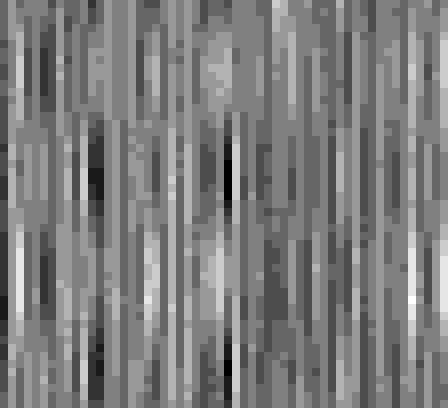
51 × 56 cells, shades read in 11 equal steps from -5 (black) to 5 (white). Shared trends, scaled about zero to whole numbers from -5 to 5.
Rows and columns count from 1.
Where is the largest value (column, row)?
52, 38
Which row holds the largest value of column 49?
7
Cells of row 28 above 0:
16
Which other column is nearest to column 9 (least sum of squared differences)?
15
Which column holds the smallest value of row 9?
6
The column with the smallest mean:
1
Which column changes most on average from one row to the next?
29
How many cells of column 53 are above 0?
10
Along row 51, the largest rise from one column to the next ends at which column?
30
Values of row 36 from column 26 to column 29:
1 2 3 1
